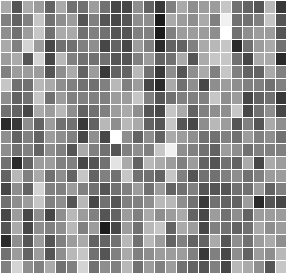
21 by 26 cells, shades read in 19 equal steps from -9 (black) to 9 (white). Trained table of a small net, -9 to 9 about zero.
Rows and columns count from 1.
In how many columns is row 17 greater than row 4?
12
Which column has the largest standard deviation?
15
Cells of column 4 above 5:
2
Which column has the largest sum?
4
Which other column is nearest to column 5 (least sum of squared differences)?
23
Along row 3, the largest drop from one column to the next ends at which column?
22
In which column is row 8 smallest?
26
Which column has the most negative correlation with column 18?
10
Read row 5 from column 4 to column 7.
6 -4 4 0
